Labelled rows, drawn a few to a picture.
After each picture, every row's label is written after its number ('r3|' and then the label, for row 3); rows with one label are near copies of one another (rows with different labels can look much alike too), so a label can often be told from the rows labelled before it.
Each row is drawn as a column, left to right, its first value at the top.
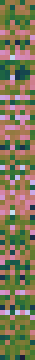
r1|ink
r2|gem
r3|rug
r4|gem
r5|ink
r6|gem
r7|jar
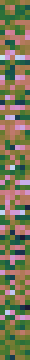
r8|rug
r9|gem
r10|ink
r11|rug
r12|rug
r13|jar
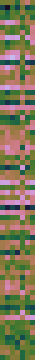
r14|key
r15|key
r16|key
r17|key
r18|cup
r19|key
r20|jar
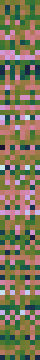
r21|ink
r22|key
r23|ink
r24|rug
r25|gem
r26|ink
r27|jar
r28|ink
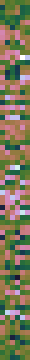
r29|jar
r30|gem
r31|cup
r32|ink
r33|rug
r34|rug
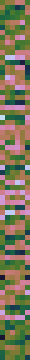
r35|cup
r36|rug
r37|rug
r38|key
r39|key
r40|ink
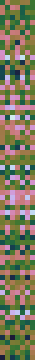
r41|ink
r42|rug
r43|cup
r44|gem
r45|rug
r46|cup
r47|rug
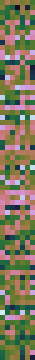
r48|gem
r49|rug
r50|jar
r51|key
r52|cup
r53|key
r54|ink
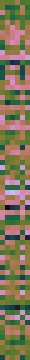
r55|ink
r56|jar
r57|jar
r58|jar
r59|ink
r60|jar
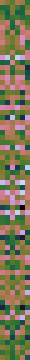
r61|jar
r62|rug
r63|cup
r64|rug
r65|jar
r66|ink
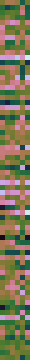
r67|jar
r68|key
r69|key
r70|rug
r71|ink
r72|rug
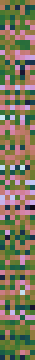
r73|cup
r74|jar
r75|cup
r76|key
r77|ink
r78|key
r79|jar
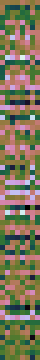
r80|cup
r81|rug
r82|key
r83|jar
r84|rug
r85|jar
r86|cup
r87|jar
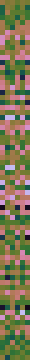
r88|jar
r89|ink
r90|cup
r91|jar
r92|gem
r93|jar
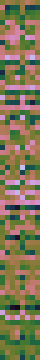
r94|gem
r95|key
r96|jar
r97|jar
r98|cup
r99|key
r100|key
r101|jar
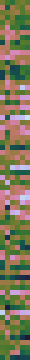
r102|gem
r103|jar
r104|ink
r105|ink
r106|cup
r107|cup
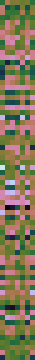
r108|ink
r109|jar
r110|jar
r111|key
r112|cup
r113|jar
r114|ink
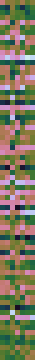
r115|key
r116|key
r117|gem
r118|jar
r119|key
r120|rug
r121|rug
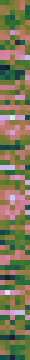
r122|ink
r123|ink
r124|cup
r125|gem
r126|gem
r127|rug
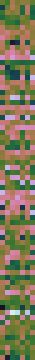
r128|jar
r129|ink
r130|gem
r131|gem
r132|jar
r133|gem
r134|rug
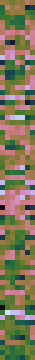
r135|jar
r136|gem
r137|gem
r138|cup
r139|cup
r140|key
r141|jar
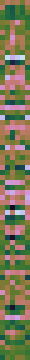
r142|cup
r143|rug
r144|jar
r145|rug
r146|rug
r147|cup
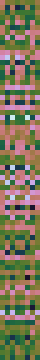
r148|gem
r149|key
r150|cup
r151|key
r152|key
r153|cup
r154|jar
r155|gem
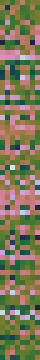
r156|gem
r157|key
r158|ink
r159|gem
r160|rug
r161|rug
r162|gem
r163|jar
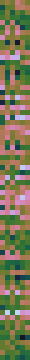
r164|key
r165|gem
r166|rug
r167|gem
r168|cup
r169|cup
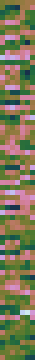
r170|rug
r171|key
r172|key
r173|key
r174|gem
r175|gem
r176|cup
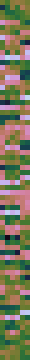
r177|key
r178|rug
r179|rug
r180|rug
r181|gem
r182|gem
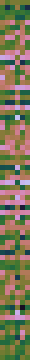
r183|rug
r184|key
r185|key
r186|cup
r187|jar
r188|key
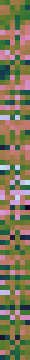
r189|ink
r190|ink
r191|jar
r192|cup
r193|jar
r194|jar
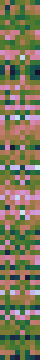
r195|ink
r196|key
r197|ink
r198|cup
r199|rug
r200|cup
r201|ink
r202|ink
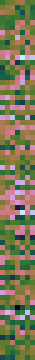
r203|ink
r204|gem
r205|cup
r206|jar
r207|rug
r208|gem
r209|rug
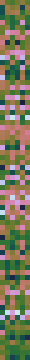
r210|rug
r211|gem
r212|cup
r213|gem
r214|key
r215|cup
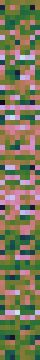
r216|key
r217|cup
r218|cup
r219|gem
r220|rug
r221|rug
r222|key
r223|cup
